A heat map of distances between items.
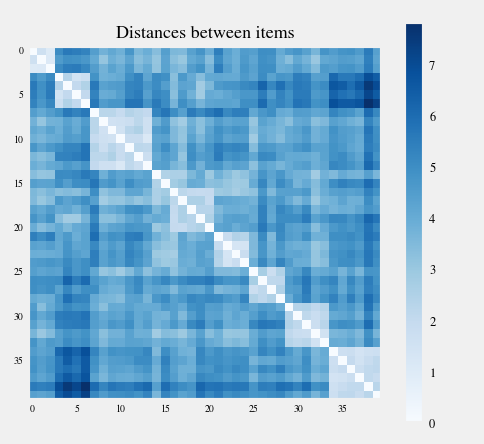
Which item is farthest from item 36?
6
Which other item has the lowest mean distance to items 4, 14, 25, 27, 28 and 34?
16
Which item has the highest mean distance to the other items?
38
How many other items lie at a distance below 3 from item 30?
4
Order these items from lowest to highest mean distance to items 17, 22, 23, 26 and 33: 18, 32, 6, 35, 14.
32, 14, 18, 35, 6
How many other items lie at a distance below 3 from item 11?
6
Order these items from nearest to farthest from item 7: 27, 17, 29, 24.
29, 17, 27, 24
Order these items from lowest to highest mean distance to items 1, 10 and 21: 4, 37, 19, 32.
32, 19, 37, 4
